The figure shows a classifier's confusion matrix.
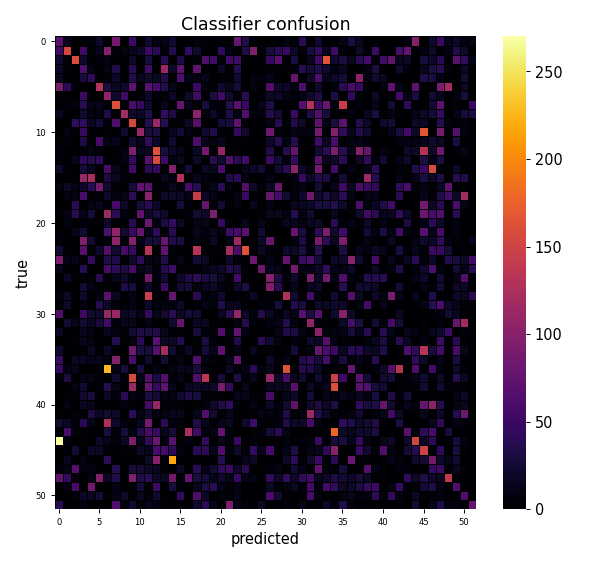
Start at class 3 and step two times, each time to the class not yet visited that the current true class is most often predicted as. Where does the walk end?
12
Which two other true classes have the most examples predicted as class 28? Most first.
36, 24
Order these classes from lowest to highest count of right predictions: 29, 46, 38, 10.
29, 38, 46, 10
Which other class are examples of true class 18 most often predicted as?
45
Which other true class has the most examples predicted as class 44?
0
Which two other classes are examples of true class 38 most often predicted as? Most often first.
34, 9
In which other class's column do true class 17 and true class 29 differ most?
50
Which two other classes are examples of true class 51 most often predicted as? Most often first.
21, 7
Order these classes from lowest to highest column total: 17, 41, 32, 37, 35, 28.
41, 28, 37, 35, 17, 32
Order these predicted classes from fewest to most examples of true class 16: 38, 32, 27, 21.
21, 32, 38, 27
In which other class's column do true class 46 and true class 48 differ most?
14
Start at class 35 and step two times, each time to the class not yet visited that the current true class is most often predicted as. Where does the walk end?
31
